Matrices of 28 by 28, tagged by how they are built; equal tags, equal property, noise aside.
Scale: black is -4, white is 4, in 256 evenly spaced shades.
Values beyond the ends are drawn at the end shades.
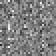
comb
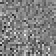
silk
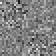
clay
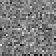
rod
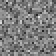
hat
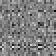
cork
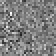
silk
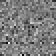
rod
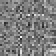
cork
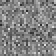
hat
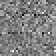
rod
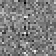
comb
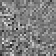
silk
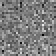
comb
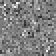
clay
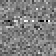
rod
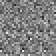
hat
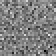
hat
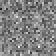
hat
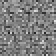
hat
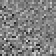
silk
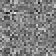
cork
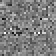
rod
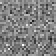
hat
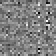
comb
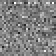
rod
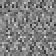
hat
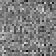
cork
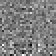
cork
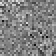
clay
